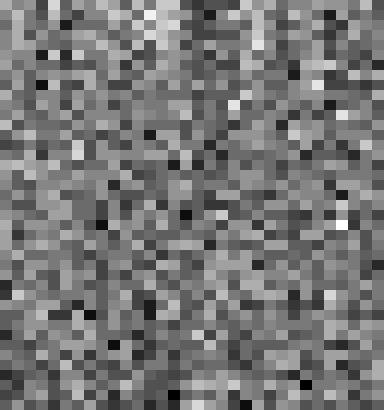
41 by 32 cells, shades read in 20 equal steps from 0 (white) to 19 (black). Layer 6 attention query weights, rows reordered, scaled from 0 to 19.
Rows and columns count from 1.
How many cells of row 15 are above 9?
22
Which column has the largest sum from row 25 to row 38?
13
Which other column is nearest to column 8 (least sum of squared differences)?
30
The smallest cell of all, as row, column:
23, 29
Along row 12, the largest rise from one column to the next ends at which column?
17
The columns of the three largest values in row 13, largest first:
24, 20, 11
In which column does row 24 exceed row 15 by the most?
31
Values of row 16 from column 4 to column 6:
15 9 9
